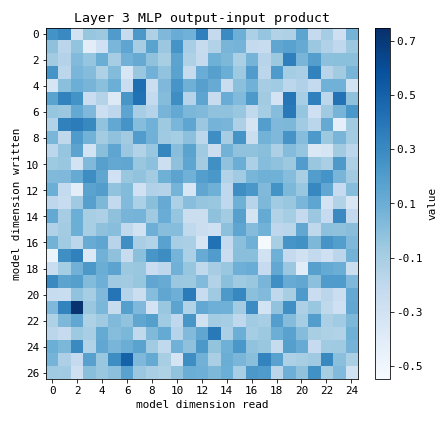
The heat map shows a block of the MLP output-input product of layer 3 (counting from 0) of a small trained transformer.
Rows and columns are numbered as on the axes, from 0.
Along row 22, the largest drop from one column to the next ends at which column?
12
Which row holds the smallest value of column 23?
7
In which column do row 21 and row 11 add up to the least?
5
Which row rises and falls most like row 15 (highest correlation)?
20
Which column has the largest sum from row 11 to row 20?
15
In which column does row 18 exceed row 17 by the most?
3
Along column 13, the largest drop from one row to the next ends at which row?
9
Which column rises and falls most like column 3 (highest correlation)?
22
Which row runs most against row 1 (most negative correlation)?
11
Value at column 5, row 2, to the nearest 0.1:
-0.1
